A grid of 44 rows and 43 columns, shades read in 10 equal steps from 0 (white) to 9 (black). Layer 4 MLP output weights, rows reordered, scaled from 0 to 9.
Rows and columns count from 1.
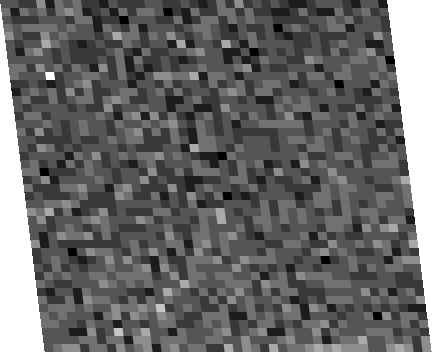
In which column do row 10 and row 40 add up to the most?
22
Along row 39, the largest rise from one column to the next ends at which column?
15
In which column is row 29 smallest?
41
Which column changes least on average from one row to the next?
36
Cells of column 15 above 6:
16
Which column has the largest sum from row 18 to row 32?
10
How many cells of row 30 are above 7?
3
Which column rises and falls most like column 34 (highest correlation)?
40
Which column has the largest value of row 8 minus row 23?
43
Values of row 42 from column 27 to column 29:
8 5 6
